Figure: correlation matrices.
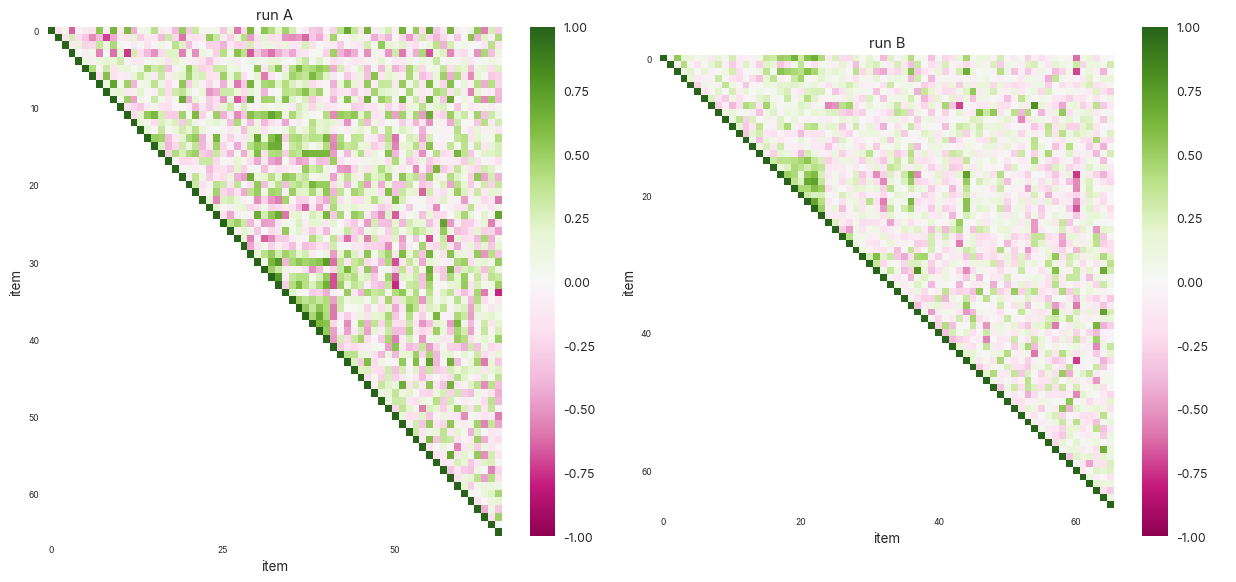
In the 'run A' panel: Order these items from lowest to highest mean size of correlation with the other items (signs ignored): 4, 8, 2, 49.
4, 2, 8, 49
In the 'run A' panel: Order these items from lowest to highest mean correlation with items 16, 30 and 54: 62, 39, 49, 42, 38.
62, 42, 49, 38, 39
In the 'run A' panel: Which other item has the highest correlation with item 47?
6
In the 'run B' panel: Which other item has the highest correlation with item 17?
44
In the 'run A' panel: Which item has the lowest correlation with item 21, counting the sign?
54
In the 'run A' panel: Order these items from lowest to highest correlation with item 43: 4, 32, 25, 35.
25, 4, 35, 32
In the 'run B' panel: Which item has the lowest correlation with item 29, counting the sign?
35
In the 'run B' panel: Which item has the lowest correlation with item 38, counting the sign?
6
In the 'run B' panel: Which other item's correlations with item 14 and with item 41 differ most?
63
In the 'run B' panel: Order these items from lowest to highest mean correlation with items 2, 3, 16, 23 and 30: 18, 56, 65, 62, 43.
56, 43, 65, 62, 18
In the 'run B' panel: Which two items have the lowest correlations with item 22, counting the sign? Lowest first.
60, 32
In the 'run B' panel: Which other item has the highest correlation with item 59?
50
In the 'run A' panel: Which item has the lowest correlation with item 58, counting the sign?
27
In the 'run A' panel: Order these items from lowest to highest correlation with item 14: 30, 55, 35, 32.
55, 35, 32, 30
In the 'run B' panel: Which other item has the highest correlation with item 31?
37
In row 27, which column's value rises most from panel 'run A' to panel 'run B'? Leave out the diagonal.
7
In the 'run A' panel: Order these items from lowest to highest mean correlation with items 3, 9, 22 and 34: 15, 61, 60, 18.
60, 15, 61, 18
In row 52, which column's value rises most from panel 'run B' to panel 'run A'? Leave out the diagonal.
8
